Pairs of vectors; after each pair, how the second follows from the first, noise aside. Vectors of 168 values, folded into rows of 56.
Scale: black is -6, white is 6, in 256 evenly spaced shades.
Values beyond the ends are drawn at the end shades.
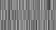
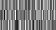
wrapped around, scaled up.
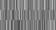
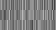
shuffled.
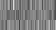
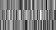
wrapped around, scaled up.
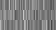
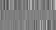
reversed, partly zeroed.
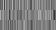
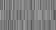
shrunk.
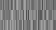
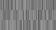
shrunk.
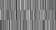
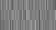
reversed, shrunk.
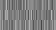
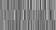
shuffled.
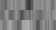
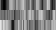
wrapped around, scaled up.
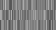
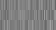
reversed, shrunk.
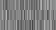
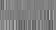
reversed, partly zeroed.
